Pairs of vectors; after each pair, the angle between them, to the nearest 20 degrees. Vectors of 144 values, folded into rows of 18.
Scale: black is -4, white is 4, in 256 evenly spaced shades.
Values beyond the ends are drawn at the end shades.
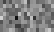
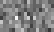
160 degrees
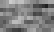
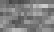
160 degrees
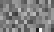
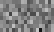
160 degrees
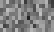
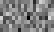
60 degrees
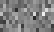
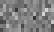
20 degrees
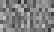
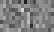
40 degrees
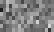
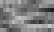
80 degrees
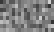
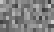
160 degrees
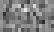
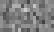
20 degrees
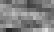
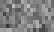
120 degrees
